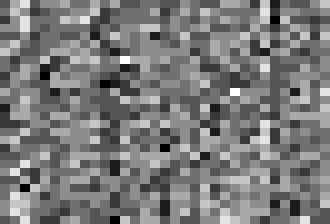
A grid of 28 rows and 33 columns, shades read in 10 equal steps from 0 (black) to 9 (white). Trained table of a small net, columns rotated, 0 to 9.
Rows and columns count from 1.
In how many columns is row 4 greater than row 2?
14
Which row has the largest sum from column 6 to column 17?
8
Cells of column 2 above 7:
3
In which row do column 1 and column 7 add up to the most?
7
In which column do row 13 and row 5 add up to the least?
10
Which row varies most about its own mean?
28
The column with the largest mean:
27
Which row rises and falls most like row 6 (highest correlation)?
2
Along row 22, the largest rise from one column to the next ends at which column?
13
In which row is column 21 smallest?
20
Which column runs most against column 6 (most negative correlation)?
24
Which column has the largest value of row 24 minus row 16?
21
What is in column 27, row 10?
5
